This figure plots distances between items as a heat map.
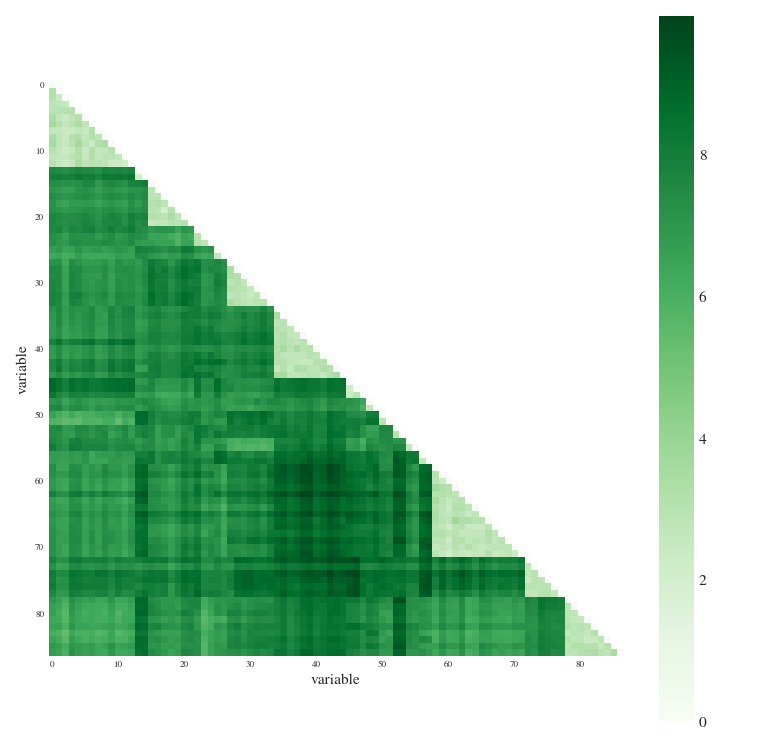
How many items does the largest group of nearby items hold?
14
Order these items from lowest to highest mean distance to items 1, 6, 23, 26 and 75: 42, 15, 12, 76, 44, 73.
12, 73, 76, 15, 44, 42
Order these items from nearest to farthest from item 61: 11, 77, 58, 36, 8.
58, 11, 8, 77, 36
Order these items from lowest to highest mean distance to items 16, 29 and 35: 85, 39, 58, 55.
39, 55, 85, 58
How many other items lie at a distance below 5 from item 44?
10
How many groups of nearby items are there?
16
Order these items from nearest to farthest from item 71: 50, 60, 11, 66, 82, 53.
60, 66, 11, 82, 50, 53
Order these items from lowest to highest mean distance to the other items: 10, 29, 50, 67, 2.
2, 10, 67, 29, 50
